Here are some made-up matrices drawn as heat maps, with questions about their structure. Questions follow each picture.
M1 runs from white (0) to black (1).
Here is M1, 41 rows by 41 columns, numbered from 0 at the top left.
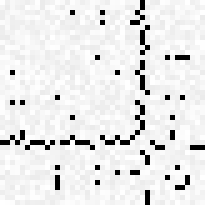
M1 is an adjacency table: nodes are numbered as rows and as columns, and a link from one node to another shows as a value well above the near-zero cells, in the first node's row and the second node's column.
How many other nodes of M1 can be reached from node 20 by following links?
7
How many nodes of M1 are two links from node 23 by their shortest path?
4
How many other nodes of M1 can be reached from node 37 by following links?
5
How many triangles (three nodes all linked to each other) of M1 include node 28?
0
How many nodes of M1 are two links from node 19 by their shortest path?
2
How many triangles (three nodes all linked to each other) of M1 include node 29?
0
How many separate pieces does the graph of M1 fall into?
4
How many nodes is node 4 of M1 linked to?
3
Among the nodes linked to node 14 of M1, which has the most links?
node 27
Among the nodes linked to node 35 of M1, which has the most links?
node 11
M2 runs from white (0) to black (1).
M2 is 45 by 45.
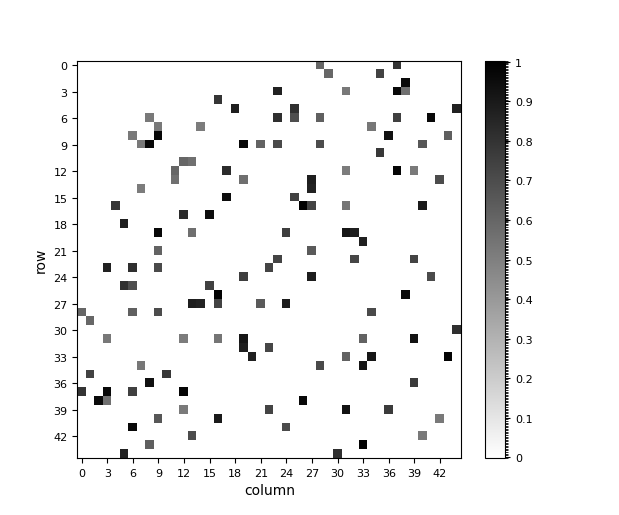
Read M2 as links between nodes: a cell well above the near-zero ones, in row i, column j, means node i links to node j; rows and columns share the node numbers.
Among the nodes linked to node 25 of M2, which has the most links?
node 6
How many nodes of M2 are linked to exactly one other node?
7
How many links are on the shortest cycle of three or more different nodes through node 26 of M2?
5
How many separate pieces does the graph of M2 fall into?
2
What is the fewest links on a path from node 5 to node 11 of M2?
5
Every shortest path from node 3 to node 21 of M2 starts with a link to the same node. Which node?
node 23
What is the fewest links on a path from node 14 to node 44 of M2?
7
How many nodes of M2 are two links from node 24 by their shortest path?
8
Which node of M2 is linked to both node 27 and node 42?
node 13
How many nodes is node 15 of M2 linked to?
2
